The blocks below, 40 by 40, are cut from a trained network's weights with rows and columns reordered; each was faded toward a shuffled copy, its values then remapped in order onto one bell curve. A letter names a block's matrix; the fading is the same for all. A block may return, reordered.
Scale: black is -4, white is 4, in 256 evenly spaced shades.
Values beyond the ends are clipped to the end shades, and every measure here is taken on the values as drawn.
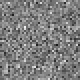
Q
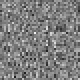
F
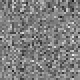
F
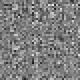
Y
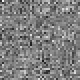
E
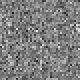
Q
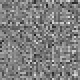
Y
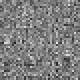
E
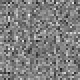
Y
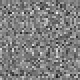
E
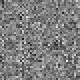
E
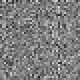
Y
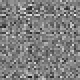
F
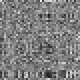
F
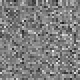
E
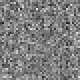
Q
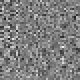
F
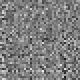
Y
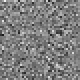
F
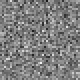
Q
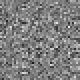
F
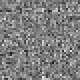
Q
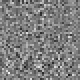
E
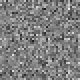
Q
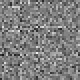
Y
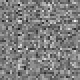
E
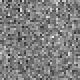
Q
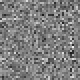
Y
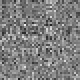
F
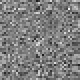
F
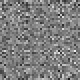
F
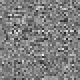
Y
